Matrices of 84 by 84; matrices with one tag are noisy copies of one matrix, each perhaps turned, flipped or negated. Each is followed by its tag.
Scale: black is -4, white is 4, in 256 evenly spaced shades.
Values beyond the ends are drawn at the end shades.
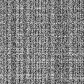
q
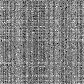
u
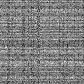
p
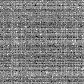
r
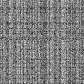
p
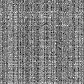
r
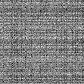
r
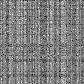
p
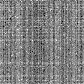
u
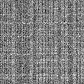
q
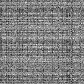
r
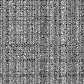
p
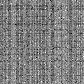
q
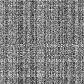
p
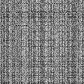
r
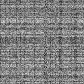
p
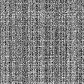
r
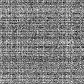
r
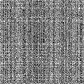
u
